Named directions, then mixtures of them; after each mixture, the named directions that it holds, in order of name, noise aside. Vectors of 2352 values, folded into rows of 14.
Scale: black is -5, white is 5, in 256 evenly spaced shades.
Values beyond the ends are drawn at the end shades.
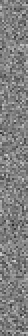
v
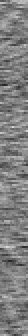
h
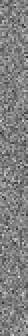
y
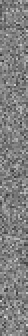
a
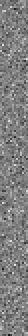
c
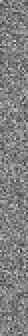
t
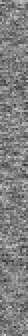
a, h, t.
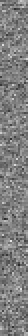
c, h.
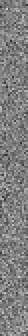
a, v, y.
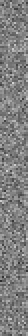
c, t, v.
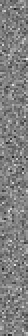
c.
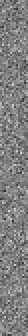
c, t.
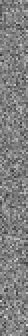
a.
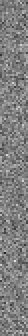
a, t, v.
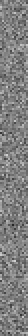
v.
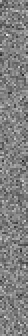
a, t.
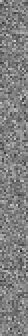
t.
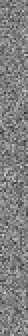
t, y.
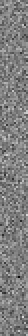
v, y.
